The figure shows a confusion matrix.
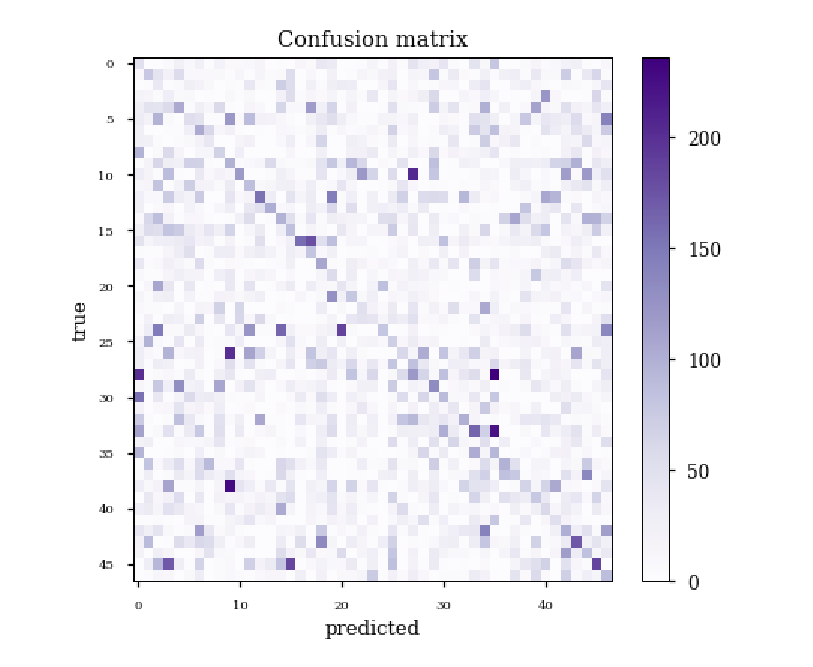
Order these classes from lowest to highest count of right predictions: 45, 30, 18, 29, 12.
30, 18, 29, 12, 45
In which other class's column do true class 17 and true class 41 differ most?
35
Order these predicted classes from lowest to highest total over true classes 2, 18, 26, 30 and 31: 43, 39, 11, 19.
39, 19, 11, 43
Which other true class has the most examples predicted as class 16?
43
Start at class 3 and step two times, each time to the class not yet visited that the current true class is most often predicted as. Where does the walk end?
14
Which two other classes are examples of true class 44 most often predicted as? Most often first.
42, 25
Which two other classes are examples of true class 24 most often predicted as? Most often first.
20, 14
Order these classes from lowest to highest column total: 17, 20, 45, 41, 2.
20, 41, 17, 45, 2
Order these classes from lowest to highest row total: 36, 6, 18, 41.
41, 18, 6, 36
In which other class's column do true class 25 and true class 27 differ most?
1
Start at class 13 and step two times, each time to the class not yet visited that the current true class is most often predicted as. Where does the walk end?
9
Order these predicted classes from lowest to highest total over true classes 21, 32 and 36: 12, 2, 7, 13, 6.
13, 2, 6, 7, 12
